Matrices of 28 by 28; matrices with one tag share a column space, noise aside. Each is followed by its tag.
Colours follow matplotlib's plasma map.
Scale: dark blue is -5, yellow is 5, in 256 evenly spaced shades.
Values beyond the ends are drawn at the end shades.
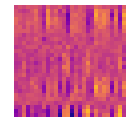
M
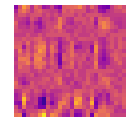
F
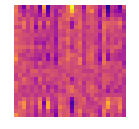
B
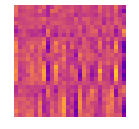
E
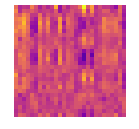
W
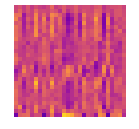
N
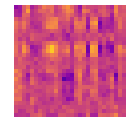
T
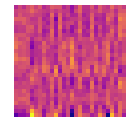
N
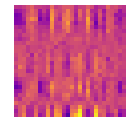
M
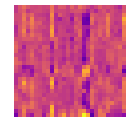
N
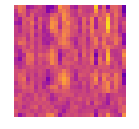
W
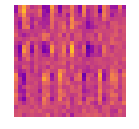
T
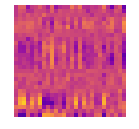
F
